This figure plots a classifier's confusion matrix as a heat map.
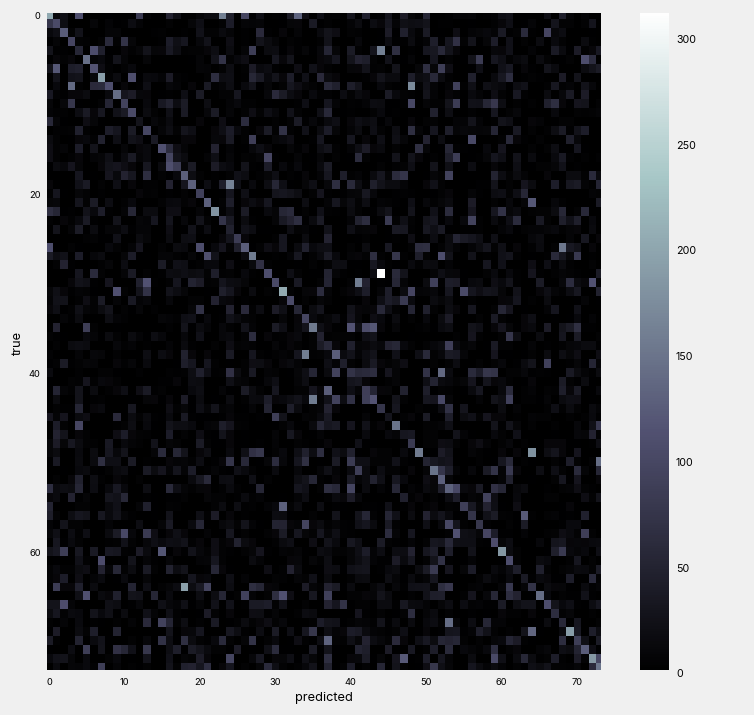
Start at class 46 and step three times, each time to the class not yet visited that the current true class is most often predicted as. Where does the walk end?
53
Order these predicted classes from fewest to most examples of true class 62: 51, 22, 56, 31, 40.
31, 40, 56, 22, 51
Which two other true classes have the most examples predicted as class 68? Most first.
26, 60
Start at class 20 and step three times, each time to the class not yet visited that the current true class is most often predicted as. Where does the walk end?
47
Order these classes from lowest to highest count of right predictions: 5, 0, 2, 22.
2, 5, 22, 0
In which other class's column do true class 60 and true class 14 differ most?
15
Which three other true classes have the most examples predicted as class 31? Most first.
55, 65, 13
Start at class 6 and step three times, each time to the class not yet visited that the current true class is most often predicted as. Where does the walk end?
23
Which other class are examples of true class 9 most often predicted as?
30
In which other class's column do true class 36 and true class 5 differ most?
71
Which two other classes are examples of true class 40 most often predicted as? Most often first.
52, 38
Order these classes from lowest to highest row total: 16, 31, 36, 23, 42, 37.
36, 37, 16, 42, 23, 31
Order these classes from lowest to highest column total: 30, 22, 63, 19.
63, 19, 22, 30
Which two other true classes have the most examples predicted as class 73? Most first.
50, 72
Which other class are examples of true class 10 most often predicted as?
48
